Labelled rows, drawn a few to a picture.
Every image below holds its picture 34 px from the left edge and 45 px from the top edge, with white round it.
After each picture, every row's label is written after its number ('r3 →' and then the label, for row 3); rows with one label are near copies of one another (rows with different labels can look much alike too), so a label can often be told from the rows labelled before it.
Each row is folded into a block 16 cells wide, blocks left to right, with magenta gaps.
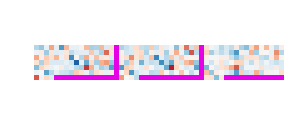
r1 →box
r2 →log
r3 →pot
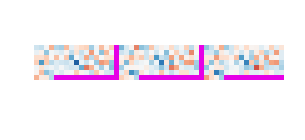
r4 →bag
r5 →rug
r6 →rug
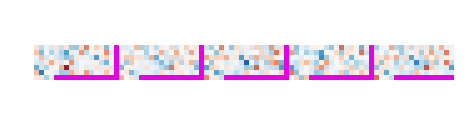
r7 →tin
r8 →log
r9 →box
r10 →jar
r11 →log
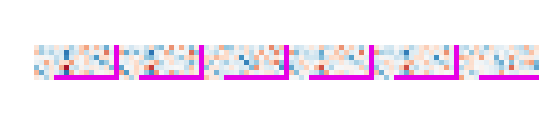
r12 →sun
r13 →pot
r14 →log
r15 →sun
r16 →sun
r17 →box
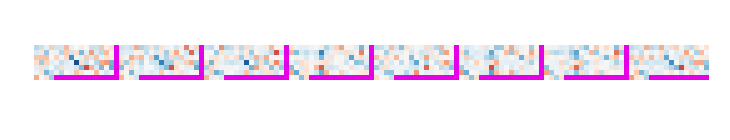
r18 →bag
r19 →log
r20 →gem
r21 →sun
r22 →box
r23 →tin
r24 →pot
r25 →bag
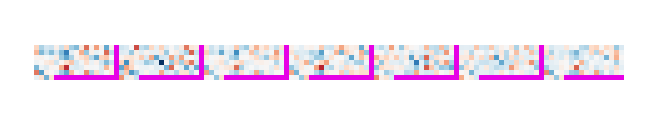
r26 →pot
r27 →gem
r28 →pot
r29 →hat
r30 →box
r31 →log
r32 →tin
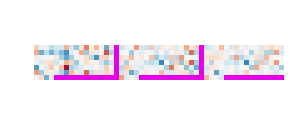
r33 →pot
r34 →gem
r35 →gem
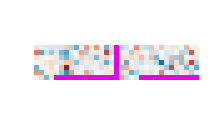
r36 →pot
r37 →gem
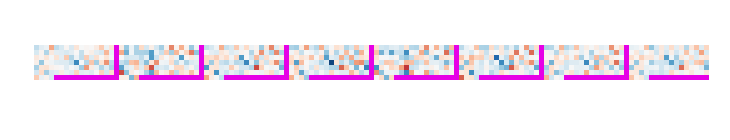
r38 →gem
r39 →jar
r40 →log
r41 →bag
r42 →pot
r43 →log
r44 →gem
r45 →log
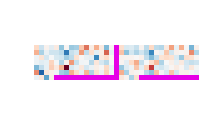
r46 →tin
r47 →pot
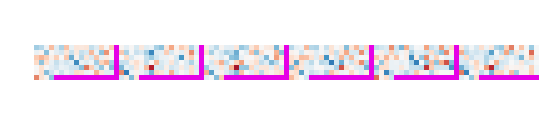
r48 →bag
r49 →tin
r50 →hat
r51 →log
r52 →box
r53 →tin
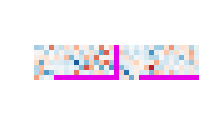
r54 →gem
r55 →tin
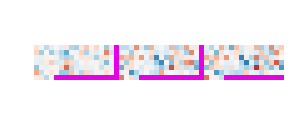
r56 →pot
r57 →box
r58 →box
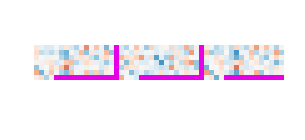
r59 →pot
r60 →box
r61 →pot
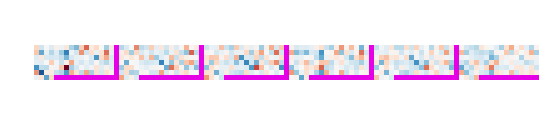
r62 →tin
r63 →gem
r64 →log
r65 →pot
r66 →log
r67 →jar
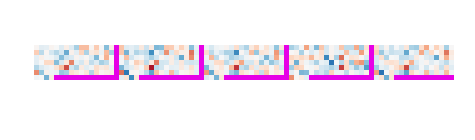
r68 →hat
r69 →tin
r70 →hat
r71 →box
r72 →tin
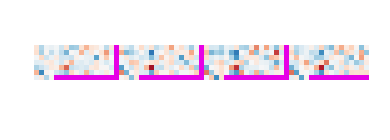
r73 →tin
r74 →sun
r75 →pot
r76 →hat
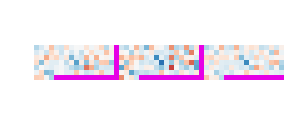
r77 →rug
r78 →box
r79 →bag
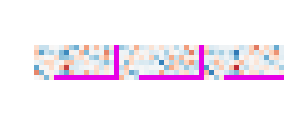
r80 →pot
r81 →gem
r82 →sun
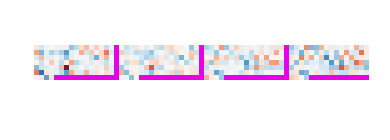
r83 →tin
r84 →hat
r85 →rug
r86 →rug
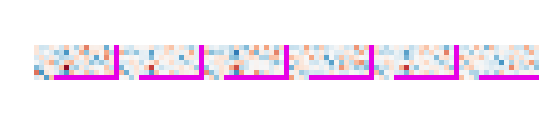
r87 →hat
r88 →sun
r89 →pot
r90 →box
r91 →sun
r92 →box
